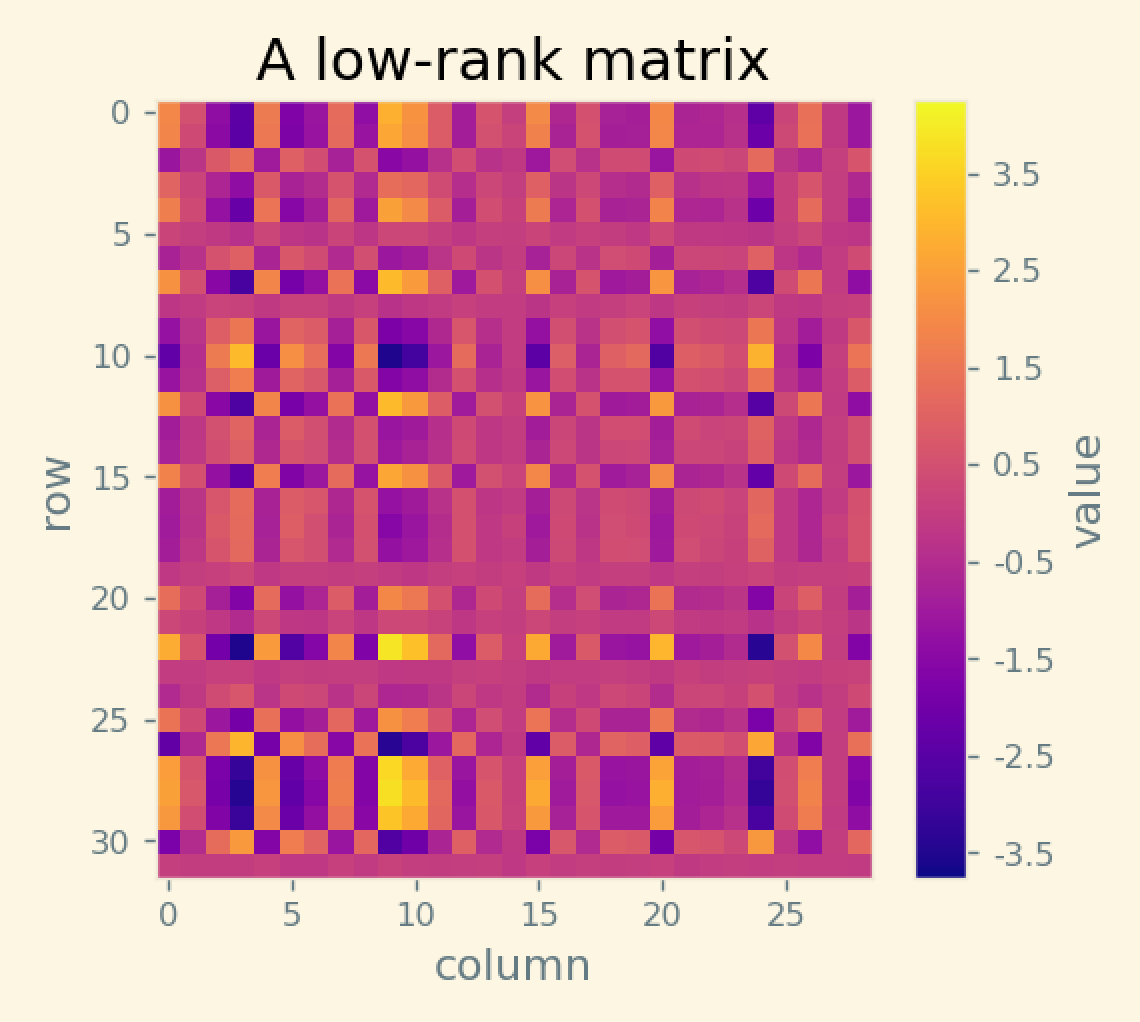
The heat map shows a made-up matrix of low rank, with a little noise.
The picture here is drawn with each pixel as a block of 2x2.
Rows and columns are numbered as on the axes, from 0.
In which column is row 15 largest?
9
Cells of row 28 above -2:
26
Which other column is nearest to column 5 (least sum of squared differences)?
2
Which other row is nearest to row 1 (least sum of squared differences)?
15
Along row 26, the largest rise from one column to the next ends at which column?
5
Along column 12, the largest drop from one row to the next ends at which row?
27
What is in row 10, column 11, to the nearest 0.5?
-1
